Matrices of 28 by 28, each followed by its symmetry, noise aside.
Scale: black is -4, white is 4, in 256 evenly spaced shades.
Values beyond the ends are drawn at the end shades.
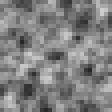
same after a half turn.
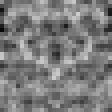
mirrored left to right.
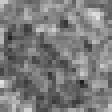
symmetric across the other diagonal.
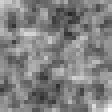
same after a half turn.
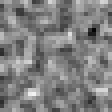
antisymmetric.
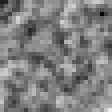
symmetric.
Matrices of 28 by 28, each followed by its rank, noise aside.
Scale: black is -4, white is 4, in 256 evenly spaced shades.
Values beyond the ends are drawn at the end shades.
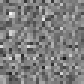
six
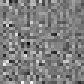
six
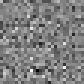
eight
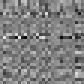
three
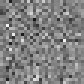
six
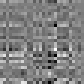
two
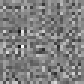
six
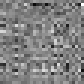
four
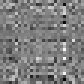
three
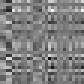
two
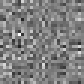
four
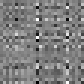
two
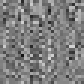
four
